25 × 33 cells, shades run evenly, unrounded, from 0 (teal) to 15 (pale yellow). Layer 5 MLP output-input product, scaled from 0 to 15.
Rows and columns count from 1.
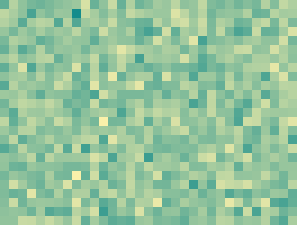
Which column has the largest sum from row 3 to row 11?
32
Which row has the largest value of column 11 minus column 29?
24
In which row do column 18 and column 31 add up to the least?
4
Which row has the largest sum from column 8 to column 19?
6
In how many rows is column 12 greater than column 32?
9
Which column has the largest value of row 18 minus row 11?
11
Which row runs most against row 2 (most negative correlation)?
25
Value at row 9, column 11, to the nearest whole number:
11
